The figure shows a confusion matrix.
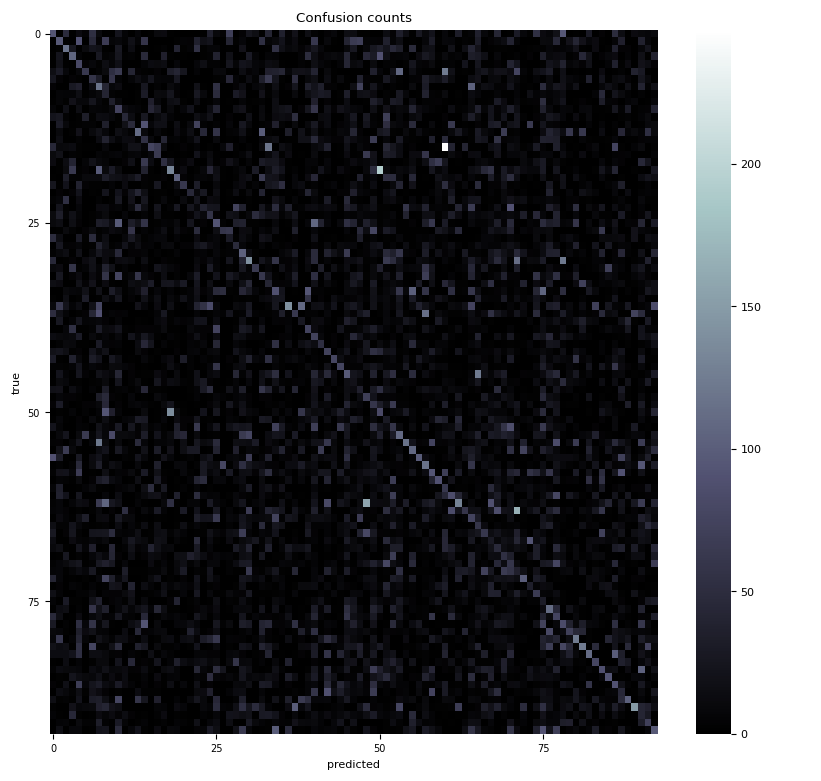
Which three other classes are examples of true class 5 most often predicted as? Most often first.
60, 53, 71
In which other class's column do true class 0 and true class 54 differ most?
7
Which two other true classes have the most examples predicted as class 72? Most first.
55, 89
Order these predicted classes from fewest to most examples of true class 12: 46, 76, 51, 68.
76, 46, 68, 51
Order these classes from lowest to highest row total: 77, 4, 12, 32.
4, 77, 12, 32
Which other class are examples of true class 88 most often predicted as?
10
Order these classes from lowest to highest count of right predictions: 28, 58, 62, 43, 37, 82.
28, 37, 43, 58, 82, 62
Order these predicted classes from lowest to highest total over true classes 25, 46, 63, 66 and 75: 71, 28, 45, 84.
28, 45, 84, 71
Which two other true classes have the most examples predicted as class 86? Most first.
82, 15
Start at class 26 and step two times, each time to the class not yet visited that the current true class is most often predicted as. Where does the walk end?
52
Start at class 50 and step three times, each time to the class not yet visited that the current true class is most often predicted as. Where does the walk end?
64
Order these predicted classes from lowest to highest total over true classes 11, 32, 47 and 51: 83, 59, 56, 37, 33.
83, 56, 59, 33, 37
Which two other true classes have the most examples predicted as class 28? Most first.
23, 83
